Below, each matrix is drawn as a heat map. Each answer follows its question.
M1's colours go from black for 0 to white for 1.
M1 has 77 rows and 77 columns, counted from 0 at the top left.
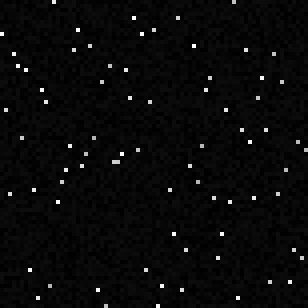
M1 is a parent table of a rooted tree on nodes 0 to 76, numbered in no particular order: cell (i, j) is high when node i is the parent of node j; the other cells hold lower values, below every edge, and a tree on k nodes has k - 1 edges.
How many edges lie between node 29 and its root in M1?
5
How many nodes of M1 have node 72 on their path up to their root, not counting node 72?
12
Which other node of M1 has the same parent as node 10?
51
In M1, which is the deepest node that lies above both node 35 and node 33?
47
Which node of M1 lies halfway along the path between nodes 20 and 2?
11
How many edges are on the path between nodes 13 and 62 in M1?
4
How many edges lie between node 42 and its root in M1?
2
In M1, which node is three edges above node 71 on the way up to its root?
41
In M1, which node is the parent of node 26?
76
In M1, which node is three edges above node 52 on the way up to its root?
67
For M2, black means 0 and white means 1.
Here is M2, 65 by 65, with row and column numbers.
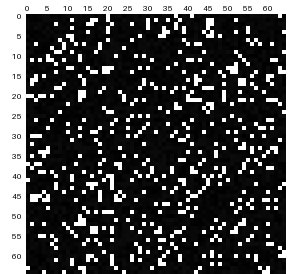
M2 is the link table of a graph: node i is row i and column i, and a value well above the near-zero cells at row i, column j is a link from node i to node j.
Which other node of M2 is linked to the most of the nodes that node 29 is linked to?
node 54
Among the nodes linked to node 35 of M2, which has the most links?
node 13
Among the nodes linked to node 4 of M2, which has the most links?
node 46
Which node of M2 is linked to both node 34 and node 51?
node 47
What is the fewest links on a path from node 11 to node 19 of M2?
2
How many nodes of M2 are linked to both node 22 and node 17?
0
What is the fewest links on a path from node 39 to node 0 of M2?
2
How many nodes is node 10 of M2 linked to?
6
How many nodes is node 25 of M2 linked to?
4
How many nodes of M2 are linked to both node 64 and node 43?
0
